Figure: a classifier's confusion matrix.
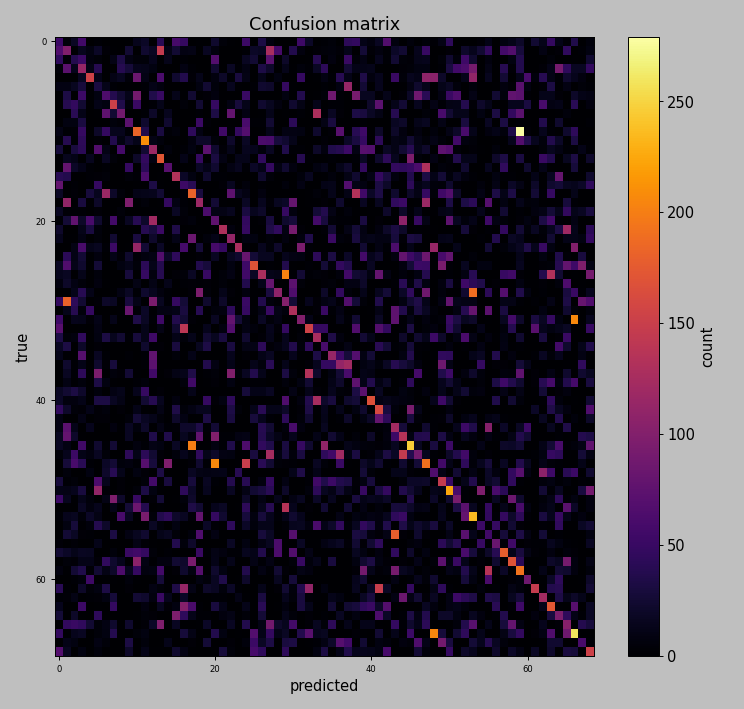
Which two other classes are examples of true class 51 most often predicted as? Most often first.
7, 58
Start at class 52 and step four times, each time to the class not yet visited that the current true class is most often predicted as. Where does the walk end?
45
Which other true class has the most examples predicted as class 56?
50
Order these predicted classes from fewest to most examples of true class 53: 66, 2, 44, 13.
66, 2, 13, 44
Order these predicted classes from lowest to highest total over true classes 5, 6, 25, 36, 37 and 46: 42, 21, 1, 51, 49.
21, 42, 51, 1, 49
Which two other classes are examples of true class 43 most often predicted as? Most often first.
55, 1
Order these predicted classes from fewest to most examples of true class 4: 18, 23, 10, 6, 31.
6, 18, 23, 31, 10
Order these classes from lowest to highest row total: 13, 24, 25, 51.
51, 13, 24, 25
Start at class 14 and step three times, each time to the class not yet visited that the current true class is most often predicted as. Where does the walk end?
12
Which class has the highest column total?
59
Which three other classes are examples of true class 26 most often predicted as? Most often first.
29, 63, 68
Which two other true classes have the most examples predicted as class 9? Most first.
18, 30
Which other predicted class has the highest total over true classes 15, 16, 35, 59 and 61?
41
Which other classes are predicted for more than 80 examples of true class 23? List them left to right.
10, 31, 48, 66
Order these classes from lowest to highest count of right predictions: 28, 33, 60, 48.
48, 60, 28, 33
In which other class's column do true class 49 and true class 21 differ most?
65
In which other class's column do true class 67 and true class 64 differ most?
15
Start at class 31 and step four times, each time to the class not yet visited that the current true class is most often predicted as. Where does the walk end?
44
